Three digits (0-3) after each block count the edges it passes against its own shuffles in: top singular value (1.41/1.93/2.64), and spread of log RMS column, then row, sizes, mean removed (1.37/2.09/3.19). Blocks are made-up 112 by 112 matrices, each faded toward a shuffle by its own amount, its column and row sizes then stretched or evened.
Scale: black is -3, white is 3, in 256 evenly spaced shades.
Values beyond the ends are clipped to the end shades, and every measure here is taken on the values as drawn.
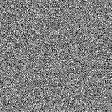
2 0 0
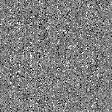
1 2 0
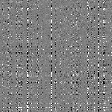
3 3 2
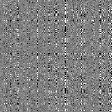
3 3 2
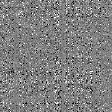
1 3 2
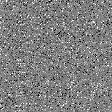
1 0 1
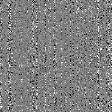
1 3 1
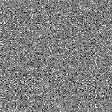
2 1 1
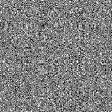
2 1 0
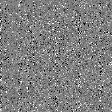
0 2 1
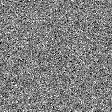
1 0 0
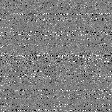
0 0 3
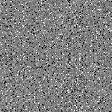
2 1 0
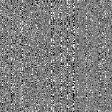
2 3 0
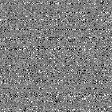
0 1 3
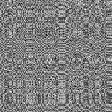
3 0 0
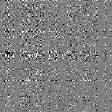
2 3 3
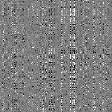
3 3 1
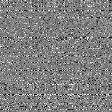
2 0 3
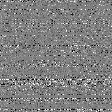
2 0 3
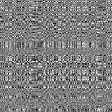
3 0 3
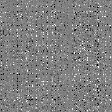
1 3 2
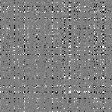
3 3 3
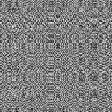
3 1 2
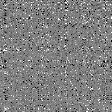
2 2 2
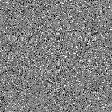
2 0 0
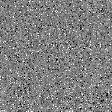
1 1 1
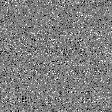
1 0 2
